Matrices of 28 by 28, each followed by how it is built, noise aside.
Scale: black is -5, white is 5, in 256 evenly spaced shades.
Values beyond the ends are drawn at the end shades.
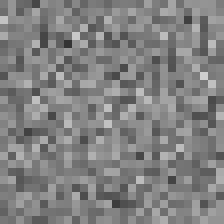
noise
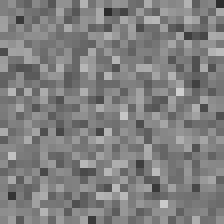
noise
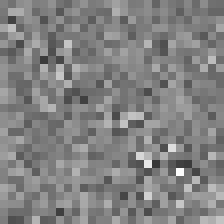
banded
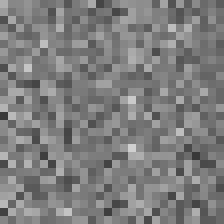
repeating rows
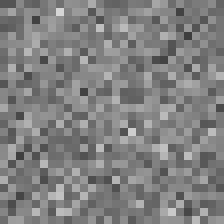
Hankel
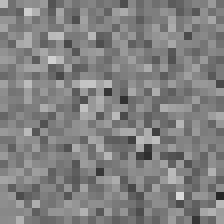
banded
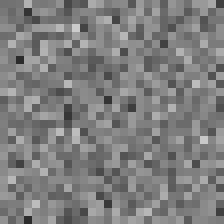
repeating rows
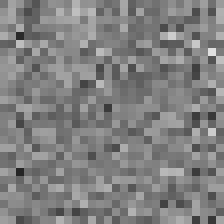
low rank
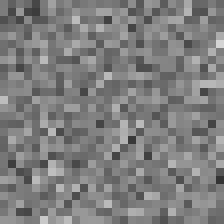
Hankel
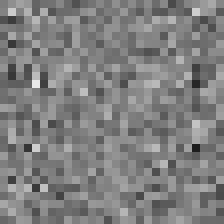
low rank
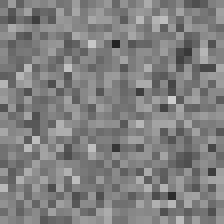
repeating rows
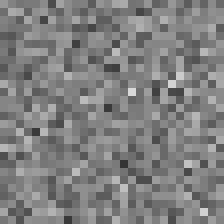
noise
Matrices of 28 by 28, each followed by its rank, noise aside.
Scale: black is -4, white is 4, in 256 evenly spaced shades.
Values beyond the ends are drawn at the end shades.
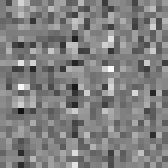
four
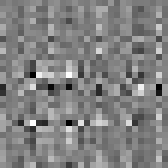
two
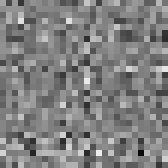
four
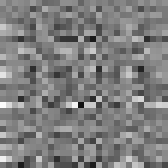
three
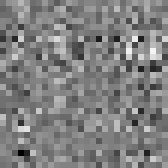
four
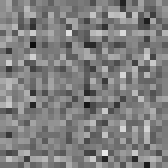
six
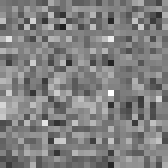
four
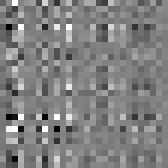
two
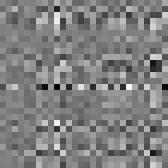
two
